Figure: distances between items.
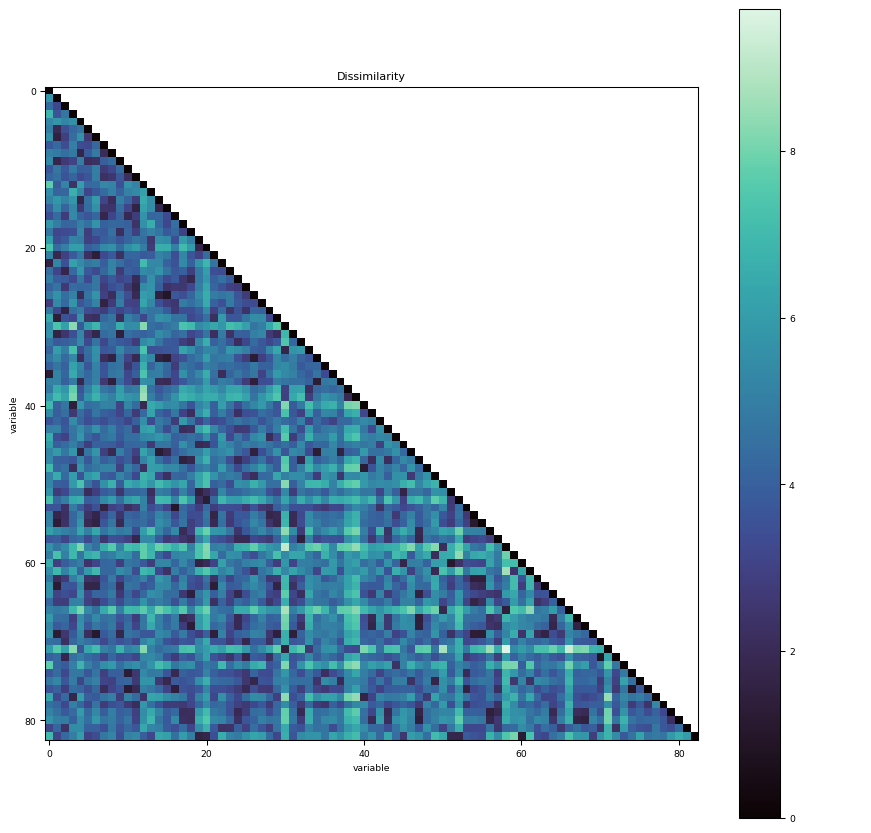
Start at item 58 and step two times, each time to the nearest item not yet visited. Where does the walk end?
50
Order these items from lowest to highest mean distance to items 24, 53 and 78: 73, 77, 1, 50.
1, 77, 73, 50
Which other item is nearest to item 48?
40
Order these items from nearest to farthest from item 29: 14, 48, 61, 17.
48, 17, 14, 61
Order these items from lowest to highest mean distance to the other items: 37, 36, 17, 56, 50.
37, 17, 36, 56, 50
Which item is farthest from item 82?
59
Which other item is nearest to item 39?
38
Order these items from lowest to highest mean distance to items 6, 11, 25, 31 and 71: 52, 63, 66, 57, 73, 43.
57, 63, 43, 73, 52, 66
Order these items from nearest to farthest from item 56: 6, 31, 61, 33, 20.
61, 31, 6, 33, 20
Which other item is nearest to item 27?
7
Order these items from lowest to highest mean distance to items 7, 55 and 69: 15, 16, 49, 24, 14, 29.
29, 16, 24, 15, 14, 49
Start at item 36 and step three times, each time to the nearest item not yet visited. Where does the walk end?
81
